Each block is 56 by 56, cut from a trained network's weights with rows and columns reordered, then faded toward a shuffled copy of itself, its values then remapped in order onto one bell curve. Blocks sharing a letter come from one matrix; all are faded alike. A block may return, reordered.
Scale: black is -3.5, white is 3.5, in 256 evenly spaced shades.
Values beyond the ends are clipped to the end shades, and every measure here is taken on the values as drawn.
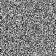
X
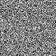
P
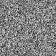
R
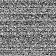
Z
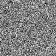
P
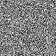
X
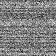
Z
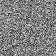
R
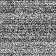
Z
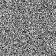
X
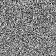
P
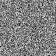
R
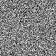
P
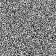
R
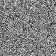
R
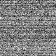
Z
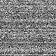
Z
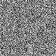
X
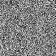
X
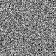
X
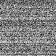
Z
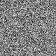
P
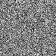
R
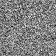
R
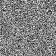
X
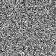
X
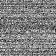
Z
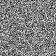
P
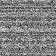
Z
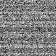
Z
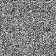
X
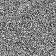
P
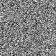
X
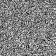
R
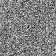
R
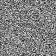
P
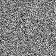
X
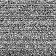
Z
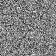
P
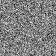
R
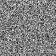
R
